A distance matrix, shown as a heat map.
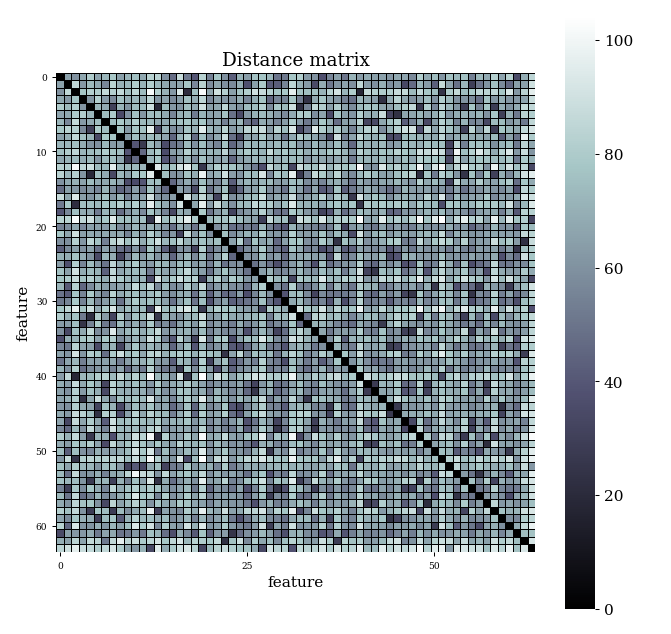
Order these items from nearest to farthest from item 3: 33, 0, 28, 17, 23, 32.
33, 28, 32, 23, 0, 17
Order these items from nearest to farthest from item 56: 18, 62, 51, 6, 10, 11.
6, 18, 62, 11, 51, 10
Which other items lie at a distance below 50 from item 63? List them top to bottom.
12, 19, 27, 31
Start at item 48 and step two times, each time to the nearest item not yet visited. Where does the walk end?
4
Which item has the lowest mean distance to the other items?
23
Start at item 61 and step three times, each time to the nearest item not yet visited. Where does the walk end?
18
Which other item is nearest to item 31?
19
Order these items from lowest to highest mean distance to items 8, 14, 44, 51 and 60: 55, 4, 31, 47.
55, 47, 4, 31
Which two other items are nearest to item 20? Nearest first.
38, 30
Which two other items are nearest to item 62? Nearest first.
22, 37
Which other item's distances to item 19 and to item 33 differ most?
43
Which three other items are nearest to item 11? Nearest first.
9, 52, 14
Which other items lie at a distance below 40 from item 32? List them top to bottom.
4, 7, 13, 48, 54, 58
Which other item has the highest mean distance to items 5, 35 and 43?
63
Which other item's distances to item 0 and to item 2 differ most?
40
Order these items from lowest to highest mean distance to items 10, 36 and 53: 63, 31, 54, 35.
54, 35, 31, 63
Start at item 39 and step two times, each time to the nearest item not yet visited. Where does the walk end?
21
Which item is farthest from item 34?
7
